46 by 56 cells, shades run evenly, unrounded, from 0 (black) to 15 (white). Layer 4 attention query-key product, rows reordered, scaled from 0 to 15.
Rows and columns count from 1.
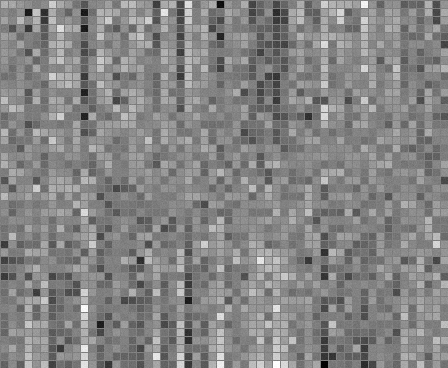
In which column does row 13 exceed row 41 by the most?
13
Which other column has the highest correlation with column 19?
43
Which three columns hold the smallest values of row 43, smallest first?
24, 41, 46
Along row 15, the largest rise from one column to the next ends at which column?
12
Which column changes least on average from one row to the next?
50
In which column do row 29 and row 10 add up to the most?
8
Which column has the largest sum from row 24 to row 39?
11
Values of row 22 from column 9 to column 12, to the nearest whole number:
8 6 10 6
